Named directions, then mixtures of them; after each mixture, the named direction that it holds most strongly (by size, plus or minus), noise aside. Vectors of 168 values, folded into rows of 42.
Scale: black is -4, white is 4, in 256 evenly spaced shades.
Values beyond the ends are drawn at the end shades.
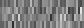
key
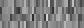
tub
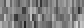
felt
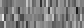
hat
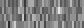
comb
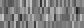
hat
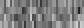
felt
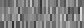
key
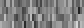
felt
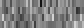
hat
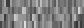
felt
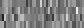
hat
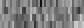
felt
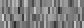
comb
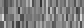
hat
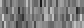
hat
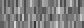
comb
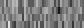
comb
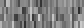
felt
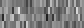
hat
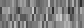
tub
